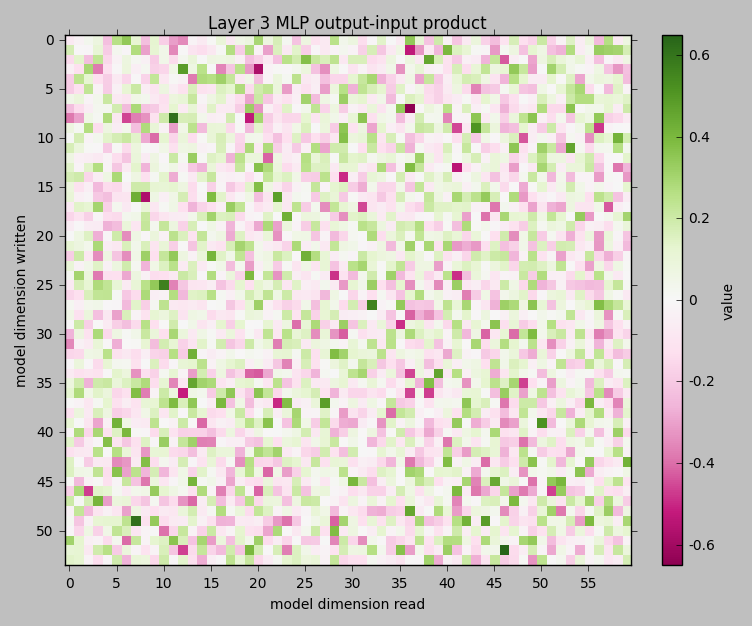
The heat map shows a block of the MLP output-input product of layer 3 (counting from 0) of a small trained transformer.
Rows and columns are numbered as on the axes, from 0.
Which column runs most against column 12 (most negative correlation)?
3
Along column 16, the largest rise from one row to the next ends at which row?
4
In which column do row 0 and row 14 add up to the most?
5
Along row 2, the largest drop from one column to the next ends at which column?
46
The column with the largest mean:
50
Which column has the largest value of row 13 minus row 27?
36
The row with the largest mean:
12
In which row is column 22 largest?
16
